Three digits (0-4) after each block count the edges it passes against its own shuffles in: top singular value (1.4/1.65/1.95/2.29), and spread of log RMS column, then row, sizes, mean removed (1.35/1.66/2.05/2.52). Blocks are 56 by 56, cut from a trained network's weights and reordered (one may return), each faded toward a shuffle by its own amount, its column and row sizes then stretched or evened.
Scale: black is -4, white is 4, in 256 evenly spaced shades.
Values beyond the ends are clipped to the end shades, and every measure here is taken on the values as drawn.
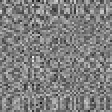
4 1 1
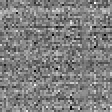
2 3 0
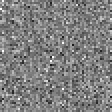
0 2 1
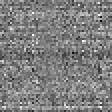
2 3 0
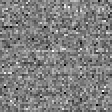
0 1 0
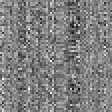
3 4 2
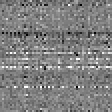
3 3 4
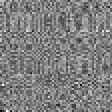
4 1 1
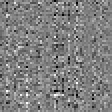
2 4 1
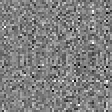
3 3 1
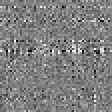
3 2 4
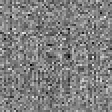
2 0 2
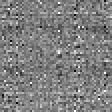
1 4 0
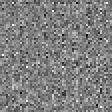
0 4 1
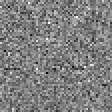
0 1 1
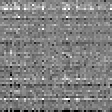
4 3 4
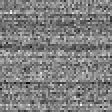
3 1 1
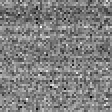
2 1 0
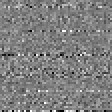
1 0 4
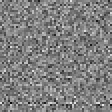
3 0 2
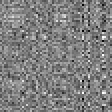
4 3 1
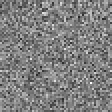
2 0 0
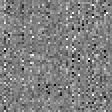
1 4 0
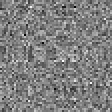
3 2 0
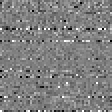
3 0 4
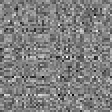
3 1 3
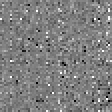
0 3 2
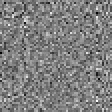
3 3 1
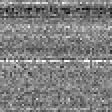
4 0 4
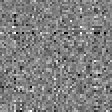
2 1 2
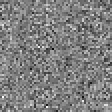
0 3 1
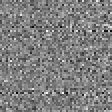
0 1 4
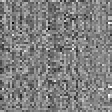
3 3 2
